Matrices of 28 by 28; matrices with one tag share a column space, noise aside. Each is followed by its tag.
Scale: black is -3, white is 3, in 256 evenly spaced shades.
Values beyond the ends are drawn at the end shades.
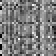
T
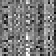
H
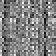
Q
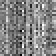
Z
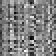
H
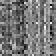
T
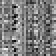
H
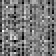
H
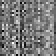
Z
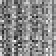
H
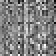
T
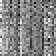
Q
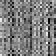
Q
